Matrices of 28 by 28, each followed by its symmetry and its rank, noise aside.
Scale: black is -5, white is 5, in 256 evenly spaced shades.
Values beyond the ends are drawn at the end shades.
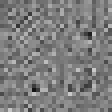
symmetric, rank five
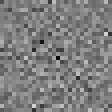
symmetric, rank five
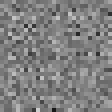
no symmetry, rank six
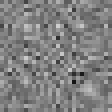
symmetric, rank six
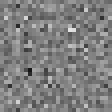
antisymmetric, rank six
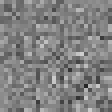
symmetric, rank seven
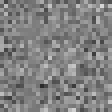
no symmetry, rank six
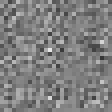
no symmetry, rank five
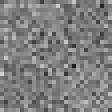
symmetric, rank seven
